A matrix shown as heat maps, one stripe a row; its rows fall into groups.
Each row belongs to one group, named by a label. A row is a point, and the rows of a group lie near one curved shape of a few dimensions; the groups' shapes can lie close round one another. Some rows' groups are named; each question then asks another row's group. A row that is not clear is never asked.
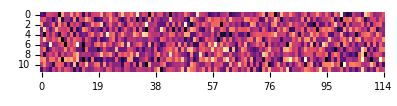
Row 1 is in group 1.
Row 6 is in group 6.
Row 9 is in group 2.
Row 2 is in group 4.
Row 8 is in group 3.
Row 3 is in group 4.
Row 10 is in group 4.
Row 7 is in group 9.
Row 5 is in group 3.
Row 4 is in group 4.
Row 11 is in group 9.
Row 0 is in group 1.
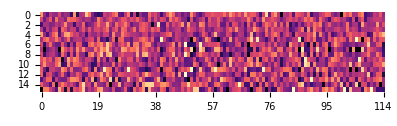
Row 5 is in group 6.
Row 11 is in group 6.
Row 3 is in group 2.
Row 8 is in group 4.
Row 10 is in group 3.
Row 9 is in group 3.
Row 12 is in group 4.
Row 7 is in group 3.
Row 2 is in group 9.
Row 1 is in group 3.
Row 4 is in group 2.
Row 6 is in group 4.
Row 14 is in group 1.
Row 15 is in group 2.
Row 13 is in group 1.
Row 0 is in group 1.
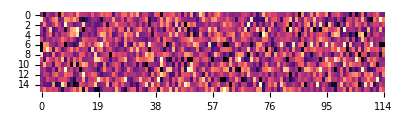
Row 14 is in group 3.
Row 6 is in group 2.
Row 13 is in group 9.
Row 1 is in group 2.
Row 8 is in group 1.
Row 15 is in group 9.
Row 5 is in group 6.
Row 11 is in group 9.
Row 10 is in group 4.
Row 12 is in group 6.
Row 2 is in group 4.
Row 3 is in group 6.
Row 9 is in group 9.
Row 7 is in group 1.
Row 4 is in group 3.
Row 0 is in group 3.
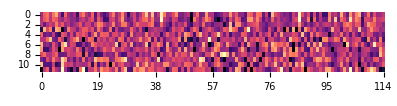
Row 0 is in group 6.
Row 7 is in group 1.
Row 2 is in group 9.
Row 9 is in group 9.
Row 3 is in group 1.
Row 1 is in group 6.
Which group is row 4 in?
3
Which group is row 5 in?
6
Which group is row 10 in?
1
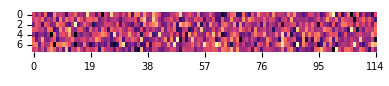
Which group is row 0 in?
1
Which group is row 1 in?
9
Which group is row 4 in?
1
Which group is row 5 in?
4
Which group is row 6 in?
2
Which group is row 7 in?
4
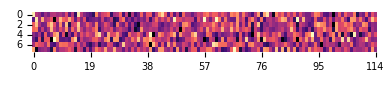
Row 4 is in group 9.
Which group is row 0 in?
1
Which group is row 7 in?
1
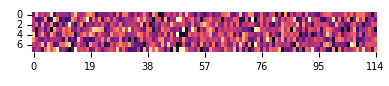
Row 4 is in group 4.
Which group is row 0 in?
1
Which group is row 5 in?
1
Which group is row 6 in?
3
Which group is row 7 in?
6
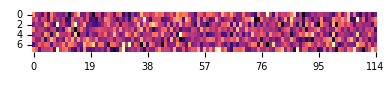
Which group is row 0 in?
1
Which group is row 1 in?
3
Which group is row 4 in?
4
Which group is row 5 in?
4
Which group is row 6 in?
1
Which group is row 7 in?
2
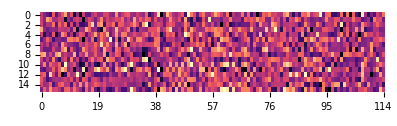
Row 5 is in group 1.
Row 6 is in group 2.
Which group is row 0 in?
9
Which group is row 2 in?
4
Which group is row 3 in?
1
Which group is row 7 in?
6
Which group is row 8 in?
4
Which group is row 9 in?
4
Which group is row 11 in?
9
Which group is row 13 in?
9
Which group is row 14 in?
4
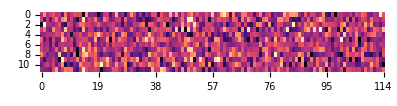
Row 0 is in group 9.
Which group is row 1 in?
6
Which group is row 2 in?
2
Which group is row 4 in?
9
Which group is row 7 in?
6
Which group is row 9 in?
3
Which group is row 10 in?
2
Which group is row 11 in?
6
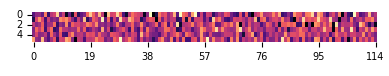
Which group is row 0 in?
9
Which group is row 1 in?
1
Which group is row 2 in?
4
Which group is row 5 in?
6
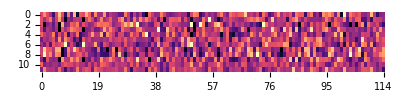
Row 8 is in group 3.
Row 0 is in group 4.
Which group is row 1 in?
6
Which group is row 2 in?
3
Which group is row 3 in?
1
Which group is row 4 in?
4
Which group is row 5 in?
9
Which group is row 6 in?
6
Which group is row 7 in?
3
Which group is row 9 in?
1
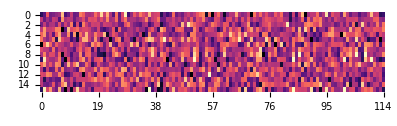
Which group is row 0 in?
2
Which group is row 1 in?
2
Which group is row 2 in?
9
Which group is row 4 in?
4
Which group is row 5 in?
1
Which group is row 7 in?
3
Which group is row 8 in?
3
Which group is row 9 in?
2
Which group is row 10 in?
3
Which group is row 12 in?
6
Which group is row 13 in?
3
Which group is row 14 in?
9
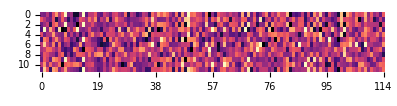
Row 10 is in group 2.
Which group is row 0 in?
6
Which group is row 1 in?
3
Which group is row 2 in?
6
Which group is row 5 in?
4
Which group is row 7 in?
6
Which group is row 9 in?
4
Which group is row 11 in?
4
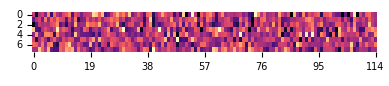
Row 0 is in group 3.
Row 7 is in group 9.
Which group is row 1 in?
9
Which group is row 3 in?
2
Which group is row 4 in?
4
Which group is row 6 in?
3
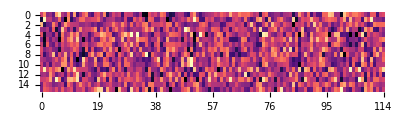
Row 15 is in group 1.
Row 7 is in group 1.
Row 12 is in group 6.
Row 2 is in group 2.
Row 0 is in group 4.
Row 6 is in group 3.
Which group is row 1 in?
2
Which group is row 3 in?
3
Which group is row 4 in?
3
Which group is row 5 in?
1
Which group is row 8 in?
4
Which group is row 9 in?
6
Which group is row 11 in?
3
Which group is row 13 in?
3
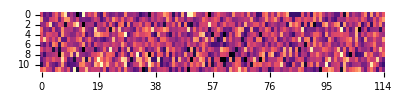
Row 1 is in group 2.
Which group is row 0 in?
6
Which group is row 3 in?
1
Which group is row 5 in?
3
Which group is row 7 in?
1
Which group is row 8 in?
1
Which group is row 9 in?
9
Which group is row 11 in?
4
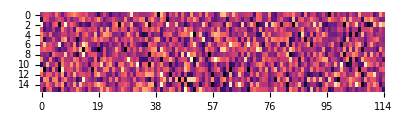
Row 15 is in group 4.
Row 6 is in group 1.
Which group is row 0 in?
9
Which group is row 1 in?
2
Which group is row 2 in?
2
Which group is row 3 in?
3
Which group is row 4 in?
6
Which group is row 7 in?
9
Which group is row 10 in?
1
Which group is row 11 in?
1
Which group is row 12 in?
9
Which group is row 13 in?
4
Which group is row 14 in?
9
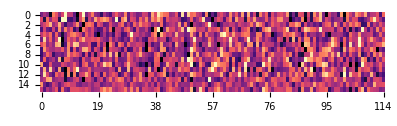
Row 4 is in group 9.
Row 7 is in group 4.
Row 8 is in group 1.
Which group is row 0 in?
6
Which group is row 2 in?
6
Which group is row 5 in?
1
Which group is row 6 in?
3
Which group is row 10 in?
6
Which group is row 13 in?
6
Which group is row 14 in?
2
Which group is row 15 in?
3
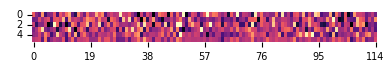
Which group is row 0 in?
6
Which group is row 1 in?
1
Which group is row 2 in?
3
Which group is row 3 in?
6
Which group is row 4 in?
4
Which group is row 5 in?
3
